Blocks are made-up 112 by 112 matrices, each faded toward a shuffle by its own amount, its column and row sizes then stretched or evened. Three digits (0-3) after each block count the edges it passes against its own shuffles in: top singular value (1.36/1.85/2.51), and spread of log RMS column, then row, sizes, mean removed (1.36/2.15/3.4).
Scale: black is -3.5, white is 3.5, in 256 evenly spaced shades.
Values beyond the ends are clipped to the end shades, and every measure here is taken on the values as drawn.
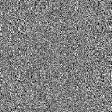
2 2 0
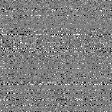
2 1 3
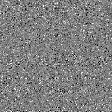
2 0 1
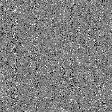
0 2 0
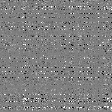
1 2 3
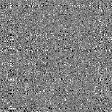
2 2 2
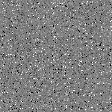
0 1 1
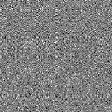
3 1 1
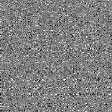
2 1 2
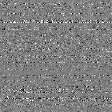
1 0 3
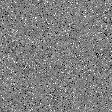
0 1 0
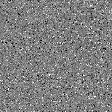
1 0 1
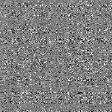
1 2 3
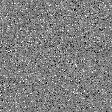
0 0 1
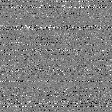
1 0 3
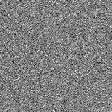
2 0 0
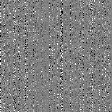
1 3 0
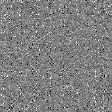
0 2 1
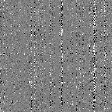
1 3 1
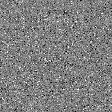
1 0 1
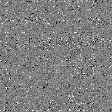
1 1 2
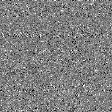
0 1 2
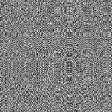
3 2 0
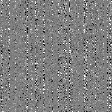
2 3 1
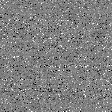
0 0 2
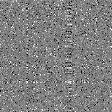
2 2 1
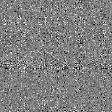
1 2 2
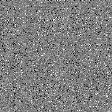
0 1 2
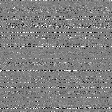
2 0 3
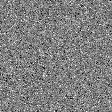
0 0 0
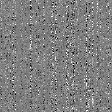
1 3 0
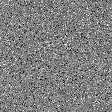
0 0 0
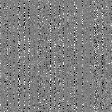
2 3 1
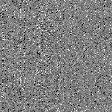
2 2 0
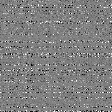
2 1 3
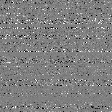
0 0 3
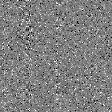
2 1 0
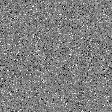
0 0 1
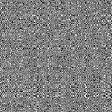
3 2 2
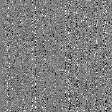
0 3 0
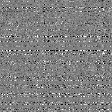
2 1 3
